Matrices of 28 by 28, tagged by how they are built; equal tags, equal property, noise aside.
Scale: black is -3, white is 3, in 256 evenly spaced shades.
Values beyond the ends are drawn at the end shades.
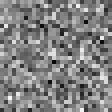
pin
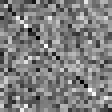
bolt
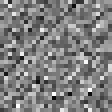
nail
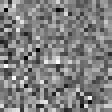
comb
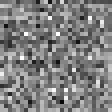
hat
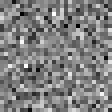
pin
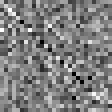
bolt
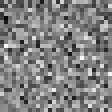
pin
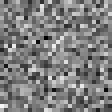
pin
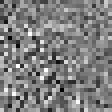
comb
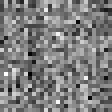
hat
